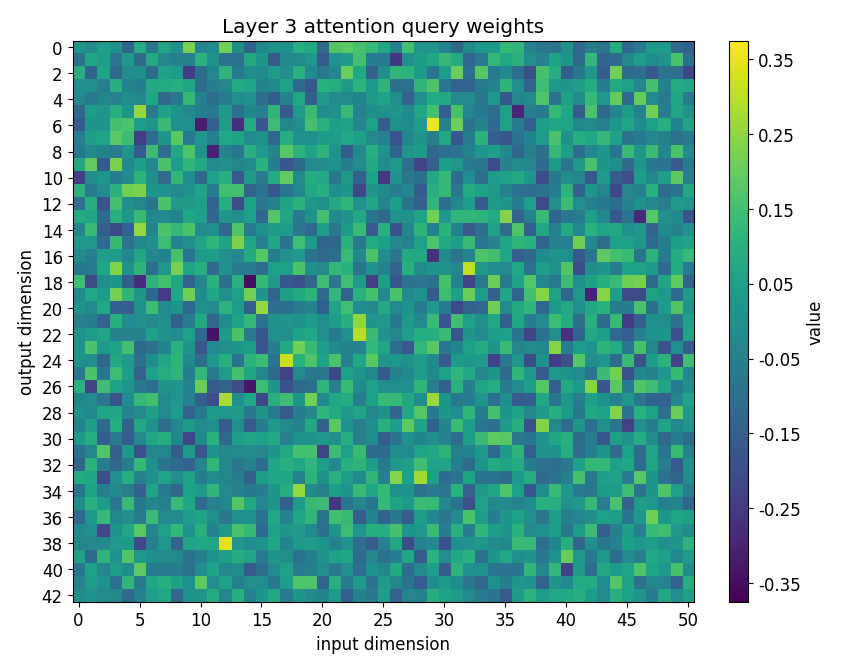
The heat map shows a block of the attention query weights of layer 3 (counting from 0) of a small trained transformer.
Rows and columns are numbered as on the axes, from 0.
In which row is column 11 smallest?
22
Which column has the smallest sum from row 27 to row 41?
15
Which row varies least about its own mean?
42
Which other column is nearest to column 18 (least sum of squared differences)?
19
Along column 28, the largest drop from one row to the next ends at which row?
34
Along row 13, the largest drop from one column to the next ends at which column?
36
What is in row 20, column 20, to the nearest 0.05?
-0.15
